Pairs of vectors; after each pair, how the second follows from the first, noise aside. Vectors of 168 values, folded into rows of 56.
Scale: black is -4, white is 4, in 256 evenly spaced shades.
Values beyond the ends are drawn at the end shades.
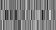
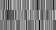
shuffled.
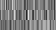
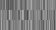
reversed, negated, shrunk.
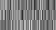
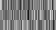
shuffled.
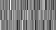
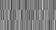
wrapped around, shrunk.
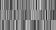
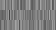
reversed, shrunk.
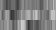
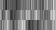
copied.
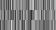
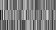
wrapped around.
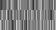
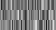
wrapped around, negated.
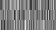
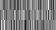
negated.
